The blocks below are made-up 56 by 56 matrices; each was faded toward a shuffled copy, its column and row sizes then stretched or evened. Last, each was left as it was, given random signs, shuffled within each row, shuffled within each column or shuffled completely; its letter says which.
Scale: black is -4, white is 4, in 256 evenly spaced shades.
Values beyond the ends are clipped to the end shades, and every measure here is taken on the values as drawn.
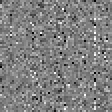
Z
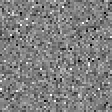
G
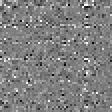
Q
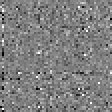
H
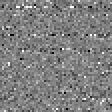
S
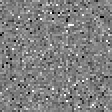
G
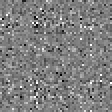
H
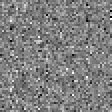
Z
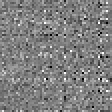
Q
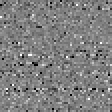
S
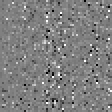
Z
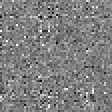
H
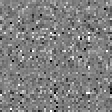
Q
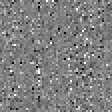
Z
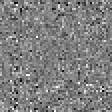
H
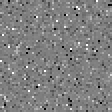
G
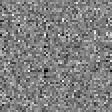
H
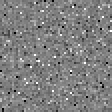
G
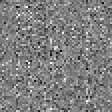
Z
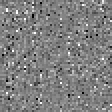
Z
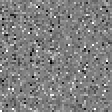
Z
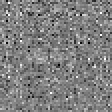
Q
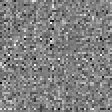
H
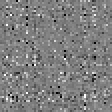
H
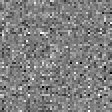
Q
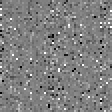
Z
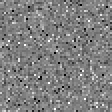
G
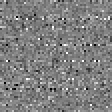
S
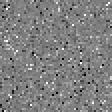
G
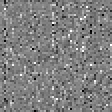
Z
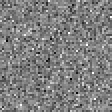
G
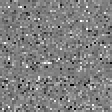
S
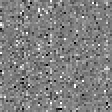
Z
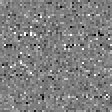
S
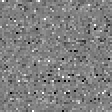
S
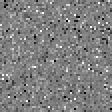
G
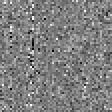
Z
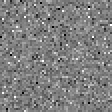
G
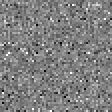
S
